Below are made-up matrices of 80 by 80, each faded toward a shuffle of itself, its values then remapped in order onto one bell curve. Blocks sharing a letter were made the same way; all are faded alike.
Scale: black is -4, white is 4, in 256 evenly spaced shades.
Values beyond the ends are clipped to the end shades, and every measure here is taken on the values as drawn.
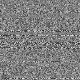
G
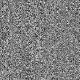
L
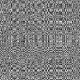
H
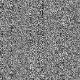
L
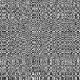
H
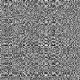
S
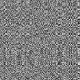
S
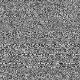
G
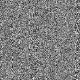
L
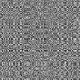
H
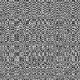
H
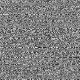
G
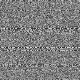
G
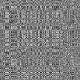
H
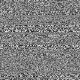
G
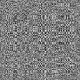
S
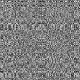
S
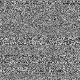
G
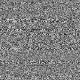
G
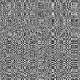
H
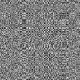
S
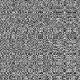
S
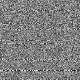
G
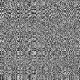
S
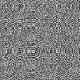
S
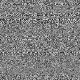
G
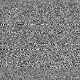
G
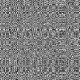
H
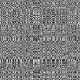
H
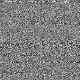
G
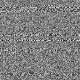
G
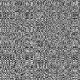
S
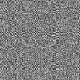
S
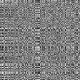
H
